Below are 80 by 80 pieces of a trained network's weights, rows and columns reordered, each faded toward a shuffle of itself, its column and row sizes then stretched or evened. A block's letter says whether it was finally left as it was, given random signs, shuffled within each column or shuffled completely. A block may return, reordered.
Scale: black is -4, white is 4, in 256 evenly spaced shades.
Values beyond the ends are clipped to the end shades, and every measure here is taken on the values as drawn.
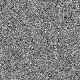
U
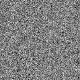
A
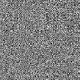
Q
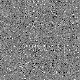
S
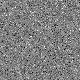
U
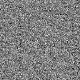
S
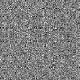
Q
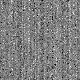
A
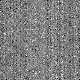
Q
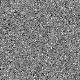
A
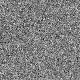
U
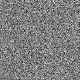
S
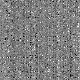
Q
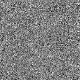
S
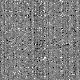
Q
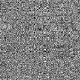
Q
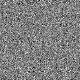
S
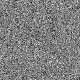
U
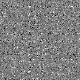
S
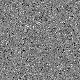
U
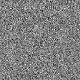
Q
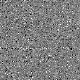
S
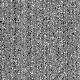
A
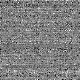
Q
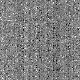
Q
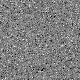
U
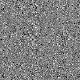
S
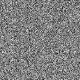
S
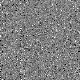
A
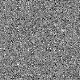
S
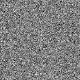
S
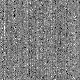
A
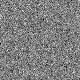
U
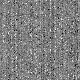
A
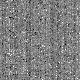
A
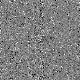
A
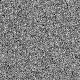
U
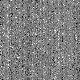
A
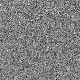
U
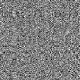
Q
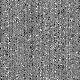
A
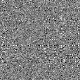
Q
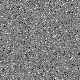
U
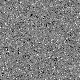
U
